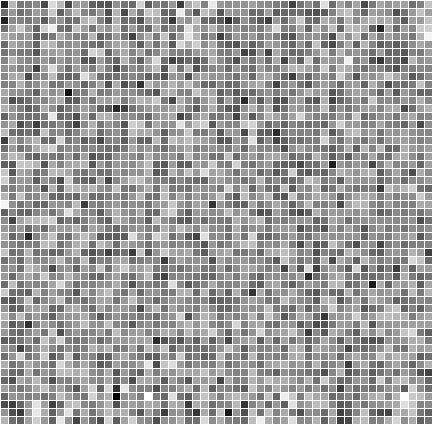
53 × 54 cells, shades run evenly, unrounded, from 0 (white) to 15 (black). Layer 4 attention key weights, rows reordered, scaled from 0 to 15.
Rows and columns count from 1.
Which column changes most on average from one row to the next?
1
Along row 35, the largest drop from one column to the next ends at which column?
51
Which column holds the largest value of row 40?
41
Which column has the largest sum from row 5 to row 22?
42
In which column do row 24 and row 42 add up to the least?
52
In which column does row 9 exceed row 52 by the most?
5
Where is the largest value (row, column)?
50, 15
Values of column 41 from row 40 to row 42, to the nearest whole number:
12 10 10
